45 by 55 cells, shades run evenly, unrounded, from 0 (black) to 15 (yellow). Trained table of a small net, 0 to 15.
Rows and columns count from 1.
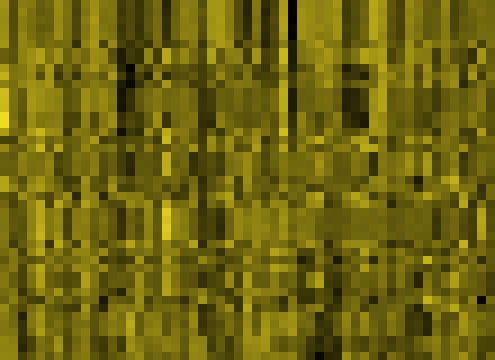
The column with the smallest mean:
14
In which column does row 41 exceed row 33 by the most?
15
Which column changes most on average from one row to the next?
19
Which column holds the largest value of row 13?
1
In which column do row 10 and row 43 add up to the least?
41
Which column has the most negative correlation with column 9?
25
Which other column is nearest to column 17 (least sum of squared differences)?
20
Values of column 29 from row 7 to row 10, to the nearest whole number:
10 10 5 4
